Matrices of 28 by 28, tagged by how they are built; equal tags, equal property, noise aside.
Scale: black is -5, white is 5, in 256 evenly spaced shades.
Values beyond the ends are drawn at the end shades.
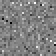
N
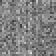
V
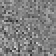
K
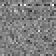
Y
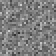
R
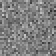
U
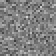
U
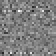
Y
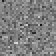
Y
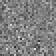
K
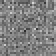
V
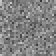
U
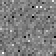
N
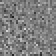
K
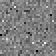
N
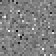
N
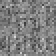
V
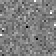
N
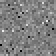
N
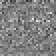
Y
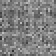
V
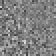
K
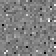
N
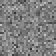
U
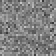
V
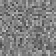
V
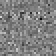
Y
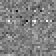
Y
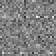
Y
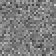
U
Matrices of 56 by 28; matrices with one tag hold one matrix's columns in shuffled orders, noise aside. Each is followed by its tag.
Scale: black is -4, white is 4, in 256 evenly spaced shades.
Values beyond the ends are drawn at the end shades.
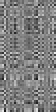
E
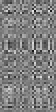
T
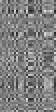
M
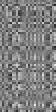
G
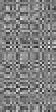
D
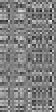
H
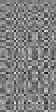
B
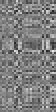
T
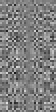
B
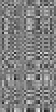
E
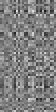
M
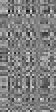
M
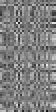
G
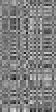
E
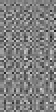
B
